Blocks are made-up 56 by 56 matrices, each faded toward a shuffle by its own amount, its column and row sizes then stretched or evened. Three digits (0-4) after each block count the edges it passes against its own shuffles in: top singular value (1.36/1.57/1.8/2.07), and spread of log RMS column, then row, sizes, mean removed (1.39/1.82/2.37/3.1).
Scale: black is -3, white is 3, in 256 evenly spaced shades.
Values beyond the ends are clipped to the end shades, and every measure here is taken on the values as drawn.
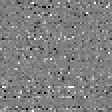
1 0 3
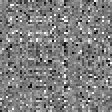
4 3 1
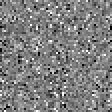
2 1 0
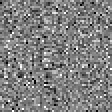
3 0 0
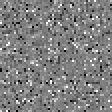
1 1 1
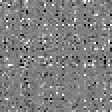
1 3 3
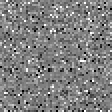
1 0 1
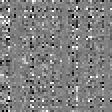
1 4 3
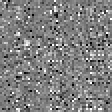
3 2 1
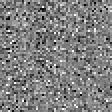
2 1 0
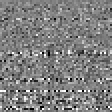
2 0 4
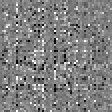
4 3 2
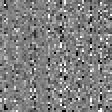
2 4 0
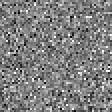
1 0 1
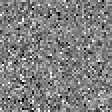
0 2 0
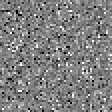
0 1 0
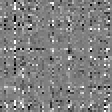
2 4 3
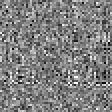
3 1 2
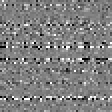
4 0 4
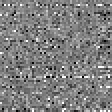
2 1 3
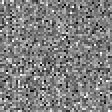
2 0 0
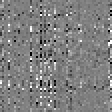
4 4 2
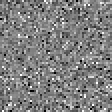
1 0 1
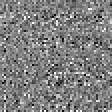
2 1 2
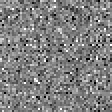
1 1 2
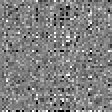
4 3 2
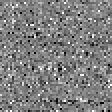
1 0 2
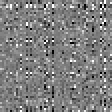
4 4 2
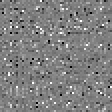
2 1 2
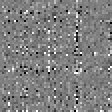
1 3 2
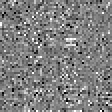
1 1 1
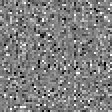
1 2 1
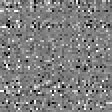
2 2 3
